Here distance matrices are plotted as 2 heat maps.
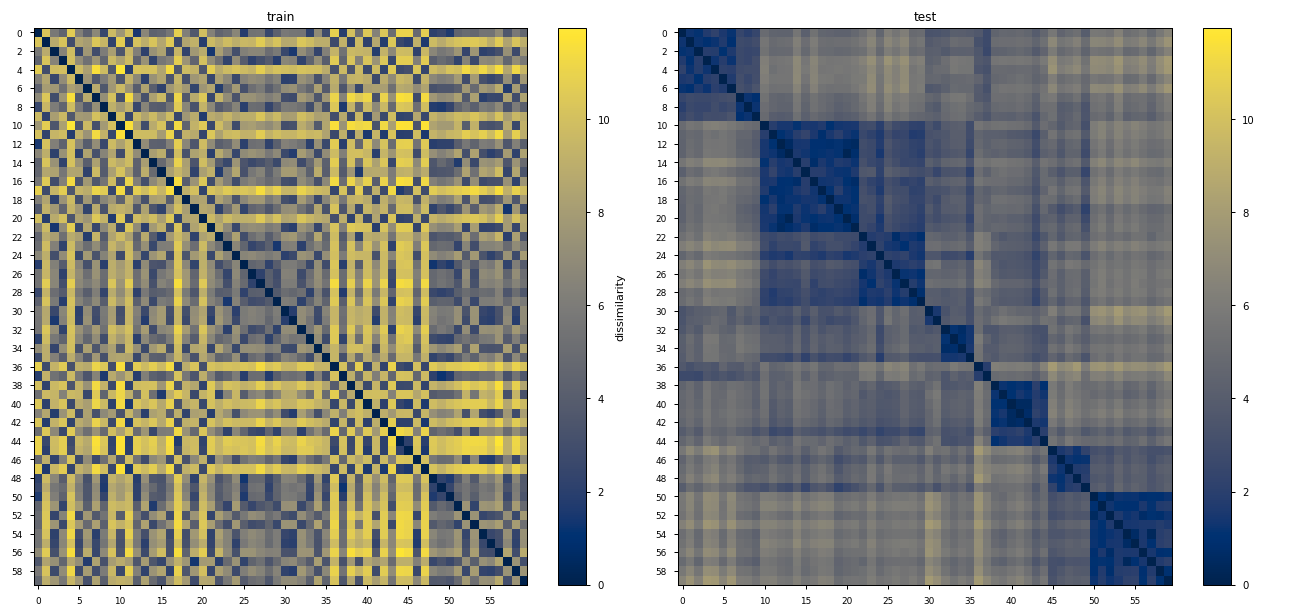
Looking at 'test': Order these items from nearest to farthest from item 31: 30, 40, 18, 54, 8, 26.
30, 18, 8, 26, 40, 54
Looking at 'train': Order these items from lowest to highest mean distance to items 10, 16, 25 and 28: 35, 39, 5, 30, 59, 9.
30, 5, 35, 59, 39, 9
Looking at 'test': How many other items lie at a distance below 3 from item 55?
9
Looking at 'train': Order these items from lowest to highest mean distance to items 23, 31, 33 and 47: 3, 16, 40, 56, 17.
3, 16, 56, 40, 17
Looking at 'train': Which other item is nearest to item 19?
57
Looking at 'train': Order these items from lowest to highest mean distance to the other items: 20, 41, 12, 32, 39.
12, 41, 32, 39, 20
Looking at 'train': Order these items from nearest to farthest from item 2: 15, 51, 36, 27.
27, 51, 15, 36
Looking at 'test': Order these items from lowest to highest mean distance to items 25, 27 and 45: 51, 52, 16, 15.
16, 15, 52, 51
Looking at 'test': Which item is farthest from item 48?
36
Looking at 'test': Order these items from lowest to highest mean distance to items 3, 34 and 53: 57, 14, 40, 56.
57, 56, 40, 14
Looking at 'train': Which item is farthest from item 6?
10
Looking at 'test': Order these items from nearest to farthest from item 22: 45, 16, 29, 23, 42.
29, 23, 16, 42, 45
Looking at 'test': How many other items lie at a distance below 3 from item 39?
6
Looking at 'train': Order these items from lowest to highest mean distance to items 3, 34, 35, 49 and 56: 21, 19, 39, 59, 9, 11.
21, 19, 59, 39, 9, 11
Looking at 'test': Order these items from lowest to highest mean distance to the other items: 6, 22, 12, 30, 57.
12, 22, 57, 30, 6
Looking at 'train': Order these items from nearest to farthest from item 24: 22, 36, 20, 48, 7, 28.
7, 28, 48, 22, 20, 36
